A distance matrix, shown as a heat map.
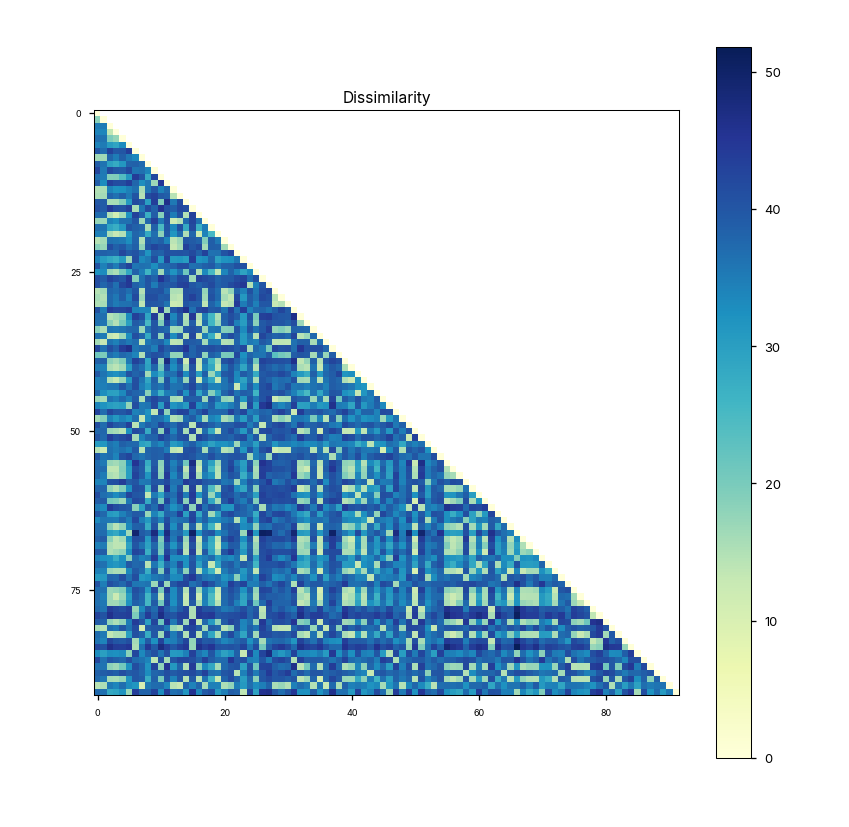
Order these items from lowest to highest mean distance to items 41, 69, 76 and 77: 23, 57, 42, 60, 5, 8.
42, 57, 8, 60, 23, 5
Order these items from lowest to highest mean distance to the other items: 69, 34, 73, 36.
69, 36, 34, 73
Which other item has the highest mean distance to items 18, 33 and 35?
84
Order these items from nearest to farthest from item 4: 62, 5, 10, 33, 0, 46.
33, 10, 46, 5, 0, 62
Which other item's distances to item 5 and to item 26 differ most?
66
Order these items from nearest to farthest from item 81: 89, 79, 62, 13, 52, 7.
7, 13, 52, 62, 89, 79
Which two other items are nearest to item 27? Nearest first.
24, 54
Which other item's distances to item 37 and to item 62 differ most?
78
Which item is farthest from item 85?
27
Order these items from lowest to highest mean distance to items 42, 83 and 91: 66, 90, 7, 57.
57, 66, 90, 7
